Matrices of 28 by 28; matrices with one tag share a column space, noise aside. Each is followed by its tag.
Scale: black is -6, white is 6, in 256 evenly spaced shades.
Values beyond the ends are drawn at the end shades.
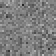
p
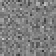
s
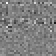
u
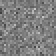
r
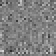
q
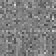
p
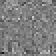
q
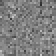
p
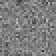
s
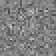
r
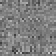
q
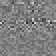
u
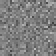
s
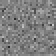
r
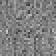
p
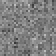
p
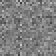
s
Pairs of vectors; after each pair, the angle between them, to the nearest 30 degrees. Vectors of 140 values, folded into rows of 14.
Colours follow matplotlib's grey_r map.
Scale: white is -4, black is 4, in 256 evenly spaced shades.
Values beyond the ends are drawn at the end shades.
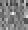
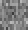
120 degrees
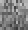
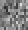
60 degrees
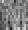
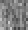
150 degrees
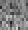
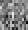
120 degrees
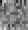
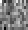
150 degrees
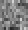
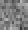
150 degrees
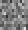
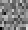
150 degrees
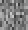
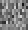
120 degrees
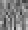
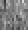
120 degrees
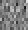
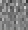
150 degrees
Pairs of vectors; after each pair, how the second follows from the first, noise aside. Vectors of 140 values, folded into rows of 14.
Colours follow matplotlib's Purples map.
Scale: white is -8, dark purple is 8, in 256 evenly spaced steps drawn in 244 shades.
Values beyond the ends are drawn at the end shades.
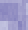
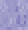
wrapped around, negated, partly zeroed.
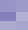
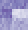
reversed, negated, scaled up.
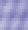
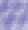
wrapped around, negated.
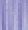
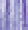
reversed, scaled up.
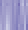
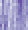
reversed, negated, scaled up.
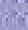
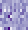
reversed, negated, scaled up.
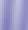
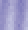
reversed.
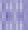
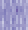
wrapped around.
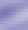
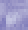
wrapped around, negated.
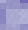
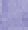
wrapped around, shrunk.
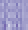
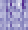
reversed, scaled up.
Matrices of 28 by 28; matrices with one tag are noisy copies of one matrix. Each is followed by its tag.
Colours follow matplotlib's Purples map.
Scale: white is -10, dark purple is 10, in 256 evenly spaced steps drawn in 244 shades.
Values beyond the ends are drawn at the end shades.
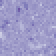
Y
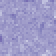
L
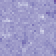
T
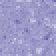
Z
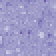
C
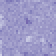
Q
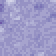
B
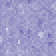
C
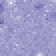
B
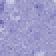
B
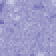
B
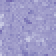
Q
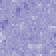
Y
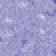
T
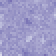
Q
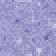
Z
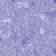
T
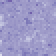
Q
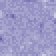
L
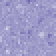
C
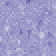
C
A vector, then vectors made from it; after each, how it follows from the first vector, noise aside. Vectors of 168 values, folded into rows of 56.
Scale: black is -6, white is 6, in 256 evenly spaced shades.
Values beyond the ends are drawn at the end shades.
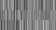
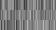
copied.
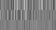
negated, partly zeroed.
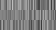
reversed.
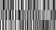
negated, scaled up.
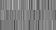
reversed, partly zeroed.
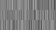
reversed, shrunk.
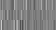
negated, partly zeroed.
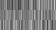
reversed, negated.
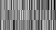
reversed, scaled up.
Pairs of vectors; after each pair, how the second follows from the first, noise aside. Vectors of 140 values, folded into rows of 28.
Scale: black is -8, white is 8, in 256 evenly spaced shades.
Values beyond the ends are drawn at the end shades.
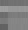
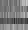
reversed, negated, scaled up.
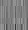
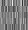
reversed, negated, scaled up.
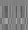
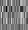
reversed, negated, scaled up.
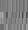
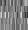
reversed, negated, scaled up.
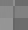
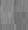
wrapped around, shrunk.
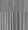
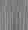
shrunk.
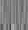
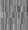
wrapped around.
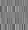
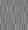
shrunk.
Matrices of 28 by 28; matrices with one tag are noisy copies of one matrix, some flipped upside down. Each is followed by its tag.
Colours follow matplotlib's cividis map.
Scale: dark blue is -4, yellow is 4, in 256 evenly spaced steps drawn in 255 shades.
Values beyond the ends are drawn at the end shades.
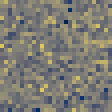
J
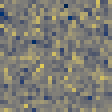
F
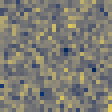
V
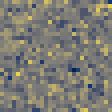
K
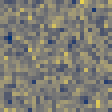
K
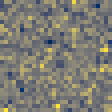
J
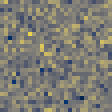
J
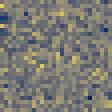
F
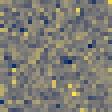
V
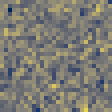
K
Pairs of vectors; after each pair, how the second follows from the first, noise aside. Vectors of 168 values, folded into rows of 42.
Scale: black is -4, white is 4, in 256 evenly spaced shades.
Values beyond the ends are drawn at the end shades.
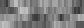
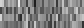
shuffled.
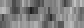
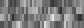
reversed, negated.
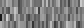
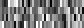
reversed, scaled up.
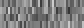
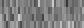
partly zeroed.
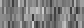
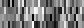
scaled up.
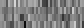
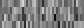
shuffled.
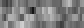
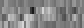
partly zeroed.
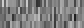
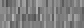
negated, shrunk.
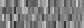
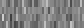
partly zeroed.
